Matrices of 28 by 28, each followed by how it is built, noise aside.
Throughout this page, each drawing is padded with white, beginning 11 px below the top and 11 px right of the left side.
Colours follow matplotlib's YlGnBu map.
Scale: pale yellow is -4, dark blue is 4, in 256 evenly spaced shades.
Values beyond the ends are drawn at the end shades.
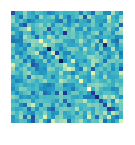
diagonal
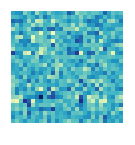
low rank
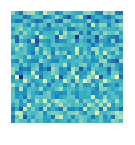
repeating columns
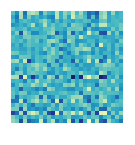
low rank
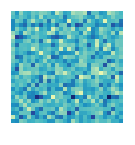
repeating columns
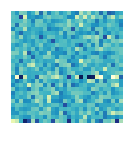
uneven rows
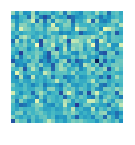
repeating columns
